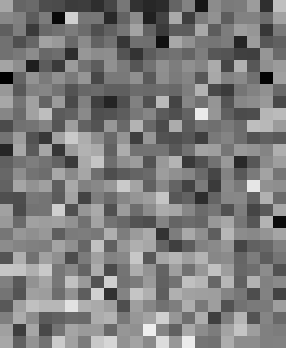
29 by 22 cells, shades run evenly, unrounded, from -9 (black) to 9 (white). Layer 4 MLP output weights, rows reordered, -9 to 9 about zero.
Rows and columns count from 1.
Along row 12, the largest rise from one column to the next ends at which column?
5
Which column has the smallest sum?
9
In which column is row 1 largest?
22
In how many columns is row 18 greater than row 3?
14
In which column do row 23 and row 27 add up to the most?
2
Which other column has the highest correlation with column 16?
4
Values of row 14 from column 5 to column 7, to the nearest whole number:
-2 -5 3
